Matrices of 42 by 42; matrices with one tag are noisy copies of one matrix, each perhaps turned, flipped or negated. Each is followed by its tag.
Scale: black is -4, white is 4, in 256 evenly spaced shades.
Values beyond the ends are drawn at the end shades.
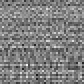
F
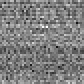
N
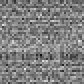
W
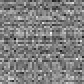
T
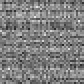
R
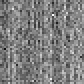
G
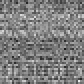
N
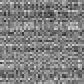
R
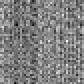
N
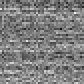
G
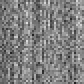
G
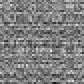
T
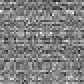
T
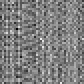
F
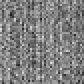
T
